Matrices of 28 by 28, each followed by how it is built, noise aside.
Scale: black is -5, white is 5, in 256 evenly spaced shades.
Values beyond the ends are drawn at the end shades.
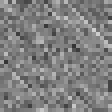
Toeplitz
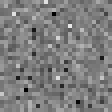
sparse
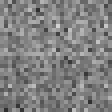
repeating columns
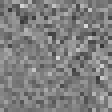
upper triangular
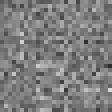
low rank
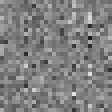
uneven columns
